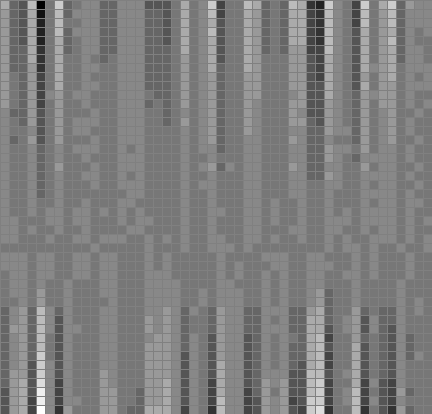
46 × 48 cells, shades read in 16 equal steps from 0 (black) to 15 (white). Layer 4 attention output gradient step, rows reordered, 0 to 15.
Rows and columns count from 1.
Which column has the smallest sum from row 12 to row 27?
5
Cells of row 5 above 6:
32
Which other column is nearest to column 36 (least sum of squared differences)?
35
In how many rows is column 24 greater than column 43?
14
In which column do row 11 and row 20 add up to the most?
37
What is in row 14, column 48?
7
